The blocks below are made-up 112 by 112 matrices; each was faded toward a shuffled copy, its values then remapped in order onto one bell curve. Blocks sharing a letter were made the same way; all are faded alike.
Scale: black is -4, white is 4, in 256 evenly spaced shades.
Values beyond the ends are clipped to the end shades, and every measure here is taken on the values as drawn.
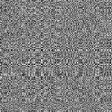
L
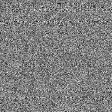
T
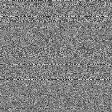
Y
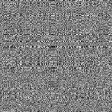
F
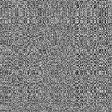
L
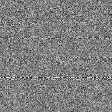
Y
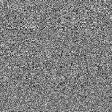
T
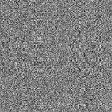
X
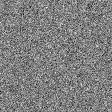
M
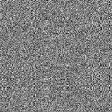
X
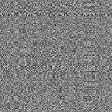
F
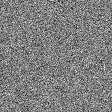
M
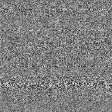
Y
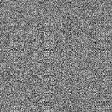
X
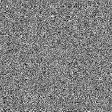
T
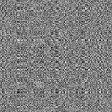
L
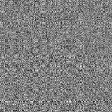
F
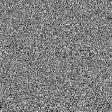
T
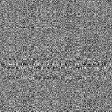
F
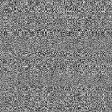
F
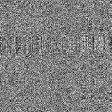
X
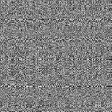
F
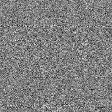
T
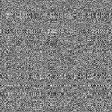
F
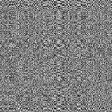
L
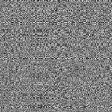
F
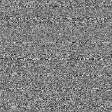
Y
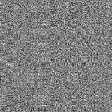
X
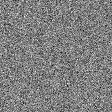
M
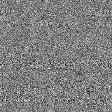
T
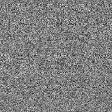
T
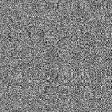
X
